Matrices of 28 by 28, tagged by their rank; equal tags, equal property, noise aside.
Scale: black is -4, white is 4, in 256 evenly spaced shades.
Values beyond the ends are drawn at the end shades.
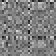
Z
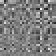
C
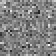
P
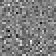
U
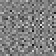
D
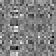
Z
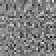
U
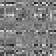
Z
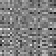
Z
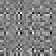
C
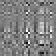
C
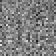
P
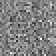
U
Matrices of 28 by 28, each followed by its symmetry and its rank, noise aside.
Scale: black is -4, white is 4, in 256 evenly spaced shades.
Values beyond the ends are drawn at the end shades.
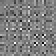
symmetric, rank two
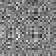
antisymmetric, rank four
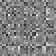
symmetric, rank four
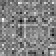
symmetric, rank four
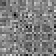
symmetric, rank three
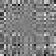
antisymmetric, rank two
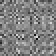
symmetric, rank three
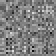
no symmetry, rank four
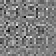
no symmetry, rank four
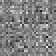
no symmetry, rank four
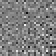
no symmetry, rank three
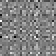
no symmetry, rank three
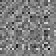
symmetric, rank three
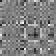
symmetric, rank two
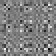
symmetric, rank two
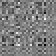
symmetric, rank three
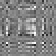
no symmetry, rank two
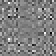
no symmetry, rank four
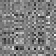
no symmetry, rank three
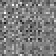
symmetric, rank four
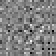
symmetric, rank three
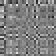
antisymmetric, rank two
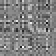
antisymmetric, rank two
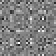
symmetric, rank three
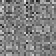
no symmetry, rank four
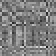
no symmetry, rank two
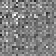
symmetric, rank four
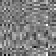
no symmetry, rank four
